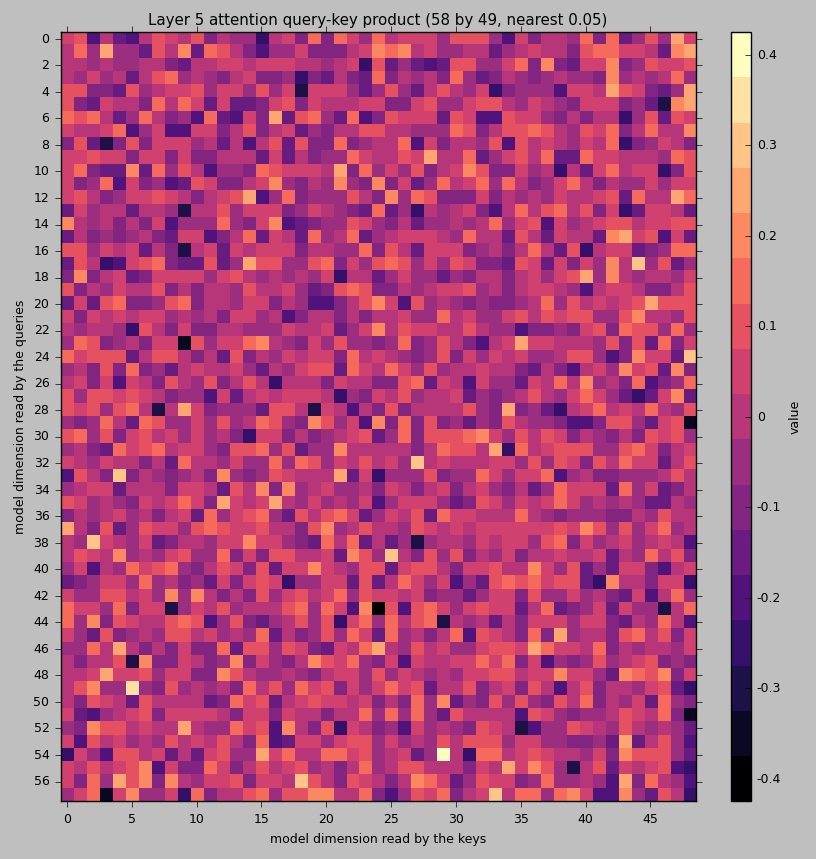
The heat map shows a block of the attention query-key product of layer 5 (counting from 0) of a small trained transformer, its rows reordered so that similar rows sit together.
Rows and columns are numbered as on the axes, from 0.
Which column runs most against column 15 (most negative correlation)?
47
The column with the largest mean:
36
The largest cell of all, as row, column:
54, 29
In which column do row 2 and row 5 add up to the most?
48
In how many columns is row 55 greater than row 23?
23
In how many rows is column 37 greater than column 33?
28
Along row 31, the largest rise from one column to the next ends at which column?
35
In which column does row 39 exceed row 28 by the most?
22
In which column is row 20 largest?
45
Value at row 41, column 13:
-0.1
